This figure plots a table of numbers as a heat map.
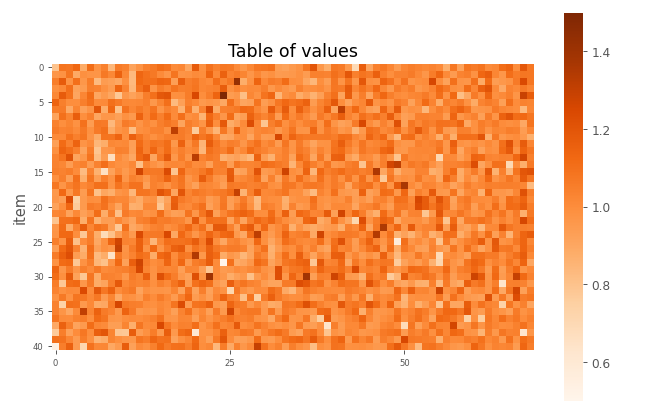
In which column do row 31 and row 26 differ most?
64
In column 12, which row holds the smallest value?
14
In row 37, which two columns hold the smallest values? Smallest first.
39, 50
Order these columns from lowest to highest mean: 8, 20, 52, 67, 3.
8, 3, 52, 20, 67
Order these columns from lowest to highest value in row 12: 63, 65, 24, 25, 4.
4, 63, 24, 25, 65
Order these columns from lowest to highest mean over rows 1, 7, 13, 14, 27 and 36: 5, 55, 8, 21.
8, 55, 21, 5
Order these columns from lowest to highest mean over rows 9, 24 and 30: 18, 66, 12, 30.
30, 18, 12, 66
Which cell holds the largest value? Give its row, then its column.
4, 24
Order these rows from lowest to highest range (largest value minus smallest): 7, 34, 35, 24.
7, 35, 34, 24
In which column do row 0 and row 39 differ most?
43
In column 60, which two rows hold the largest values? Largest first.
30, 14
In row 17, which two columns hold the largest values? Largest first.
50, 49
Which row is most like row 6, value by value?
21
